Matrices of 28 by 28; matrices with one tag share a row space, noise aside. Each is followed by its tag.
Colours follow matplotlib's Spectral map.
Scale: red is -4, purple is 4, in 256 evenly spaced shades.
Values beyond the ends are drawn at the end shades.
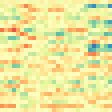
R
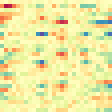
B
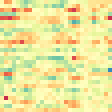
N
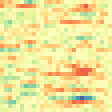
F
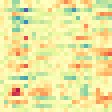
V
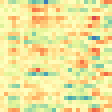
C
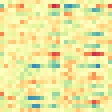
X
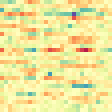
F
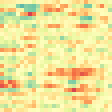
F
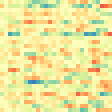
C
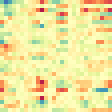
B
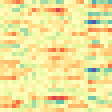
R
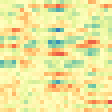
R
